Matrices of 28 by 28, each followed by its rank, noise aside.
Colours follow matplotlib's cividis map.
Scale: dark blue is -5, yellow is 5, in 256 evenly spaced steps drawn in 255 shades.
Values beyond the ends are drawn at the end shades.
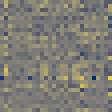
four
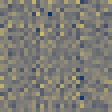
four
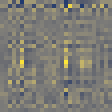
two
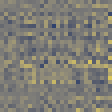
four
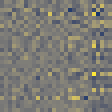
four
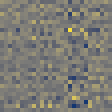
four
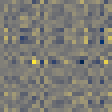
three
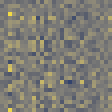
four
